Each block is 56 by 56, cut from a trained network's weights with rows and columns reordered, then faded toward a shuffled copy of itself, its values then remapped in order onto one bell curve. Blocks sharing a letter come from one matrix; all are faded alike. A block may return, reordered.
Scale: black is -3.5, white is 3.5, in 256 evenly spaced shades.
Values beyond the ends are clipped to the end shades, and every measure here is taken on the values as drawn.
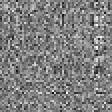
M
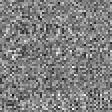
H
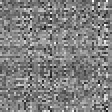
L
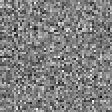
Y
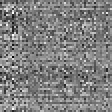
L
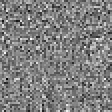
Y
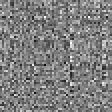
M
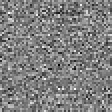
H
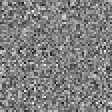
Y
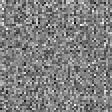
H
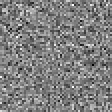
Y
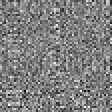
M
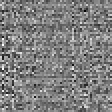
L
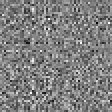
M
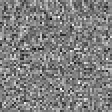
Y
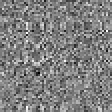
M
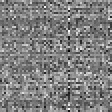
L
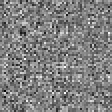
H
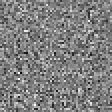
Y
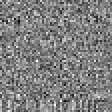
H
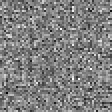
H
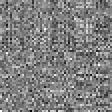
M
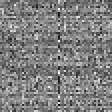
L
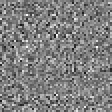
H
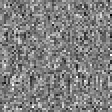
H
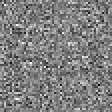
H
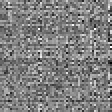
L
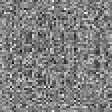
M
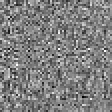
H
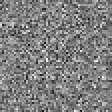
H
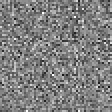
Y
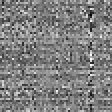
L
